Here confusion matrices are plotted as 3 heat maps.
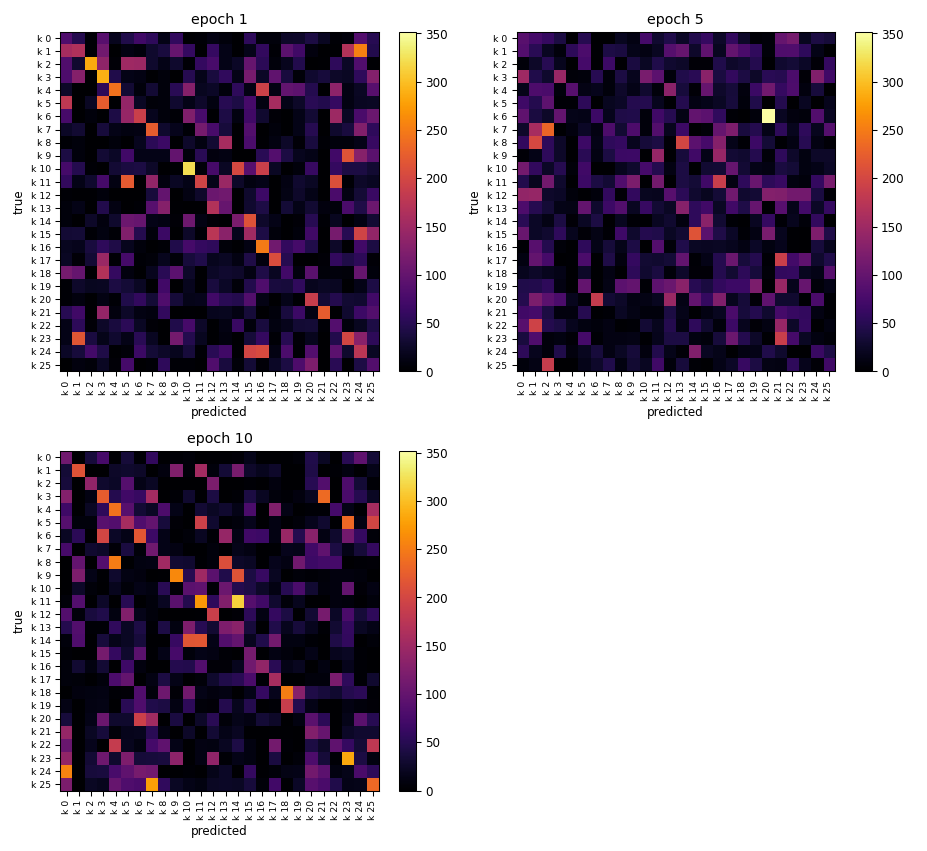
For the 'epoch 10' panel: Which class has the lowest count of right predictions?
k 19
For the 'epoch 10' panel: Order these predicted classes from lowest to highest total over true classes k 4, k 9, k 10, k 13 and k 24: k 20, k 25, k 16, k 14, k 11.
k 16, k 20, k 25, k 11, k 14
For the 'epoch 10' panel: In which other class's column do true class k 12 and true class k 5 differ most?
k 11
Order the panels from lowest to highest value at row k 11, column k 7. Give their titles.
epoch 10, epoch 5, epoch 1
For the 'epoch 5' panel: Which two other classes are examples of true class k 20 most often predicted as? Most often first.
k 6, k 12
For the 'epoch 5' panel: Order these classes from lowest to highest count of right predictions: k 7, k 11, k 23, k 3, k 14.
k 23, k 14, k 7, k 11, k 3
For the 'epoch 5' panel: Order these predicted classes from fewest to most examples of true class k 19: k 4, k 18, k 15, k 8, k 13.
k 4, k 15, k 18, k 8, k 13
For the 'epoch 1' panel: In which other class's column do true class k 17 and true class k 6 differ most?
k 3
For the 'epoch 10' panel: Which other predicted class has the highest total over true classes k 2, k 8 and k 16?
k 4
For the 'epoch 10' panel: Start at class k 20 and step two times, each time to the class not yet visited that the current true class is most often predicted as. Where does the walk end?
k 3
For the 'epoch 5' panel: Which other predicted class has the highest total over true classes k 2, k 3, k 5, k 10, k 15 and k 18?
k 0
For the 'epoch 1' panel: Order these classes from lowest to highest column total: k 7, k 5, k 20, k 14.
k 14, k 7, k 20, k 5
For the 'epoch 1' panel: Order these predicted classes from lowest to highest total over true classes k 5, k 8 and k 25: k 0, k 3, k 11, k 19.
k 11, k 19, k 0, k 3
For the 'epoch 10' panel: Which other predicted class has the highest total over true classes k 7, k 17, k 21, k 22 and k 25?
k 0
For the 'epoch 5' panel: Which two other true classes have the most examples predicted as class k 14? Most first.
k 15, k 24
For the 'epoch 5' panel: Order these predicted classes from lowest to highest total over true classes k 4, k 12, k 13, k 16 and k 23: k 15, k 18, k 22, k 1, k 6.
k 6, k 18, k 15, k 22, k 1
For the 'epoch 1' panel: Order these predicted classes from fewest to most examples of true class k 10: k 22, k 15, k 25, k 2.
k 2, k 25, k 22, k 15
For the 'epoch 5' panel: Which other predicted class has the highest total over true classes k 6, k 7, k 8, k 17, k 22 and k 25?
k 1
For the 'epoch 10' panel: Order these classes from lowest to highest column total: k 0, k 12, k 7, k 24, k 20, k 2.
k 2, k 24, k 12, k 20, k 7, k 0
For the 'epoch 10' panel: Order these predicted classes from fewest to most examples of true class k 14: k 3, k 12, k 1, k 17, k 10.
k 12, k 3, k 1, k 17, k 10
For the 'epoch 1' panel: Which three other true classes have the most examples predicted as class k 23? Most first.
k 9, k 1, k 13
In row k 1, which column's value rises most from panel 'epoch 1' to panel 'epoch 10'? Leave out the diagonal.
k 11
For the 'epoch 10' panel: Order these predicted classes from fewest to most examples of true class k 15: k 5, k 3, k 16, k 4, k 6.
k 16, k 5, k 4, k 6, k 3
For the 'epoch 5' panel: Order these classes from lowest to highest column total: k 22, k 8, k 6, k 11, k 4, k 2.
k 4, k 6, k 8, k 22, k 11, k 2
